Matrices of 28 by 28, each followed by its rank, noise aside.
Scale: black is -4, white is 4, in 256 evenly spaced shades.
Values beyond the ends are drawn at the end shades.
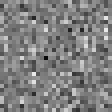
six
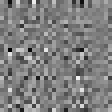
three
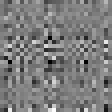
three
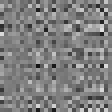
two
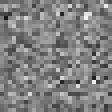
eight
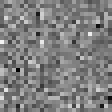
eight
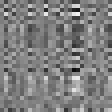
two
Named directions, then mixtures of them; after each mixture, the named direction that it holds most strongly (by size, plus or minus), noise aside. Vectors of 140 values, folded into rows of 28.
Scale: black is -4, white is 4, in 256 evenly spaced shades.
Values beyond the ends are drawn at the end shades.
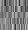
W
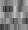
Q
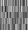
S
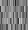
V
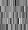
V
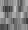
Q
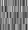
S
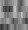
Q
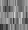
Q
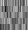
S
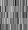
V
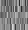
W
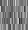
V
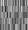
S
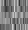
W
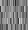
V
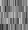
V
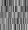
W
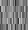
V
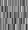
S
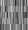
S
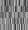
W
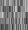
W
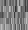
W
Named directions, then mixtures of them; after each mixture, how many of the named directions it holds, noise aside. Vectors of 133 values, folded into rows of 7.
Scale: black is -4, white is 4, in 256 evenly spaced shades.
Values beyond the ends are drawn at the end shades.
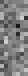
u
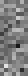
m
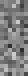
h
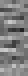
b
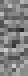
two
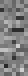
two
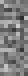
three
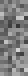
three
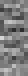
one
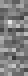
three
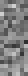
four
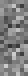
three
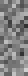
two
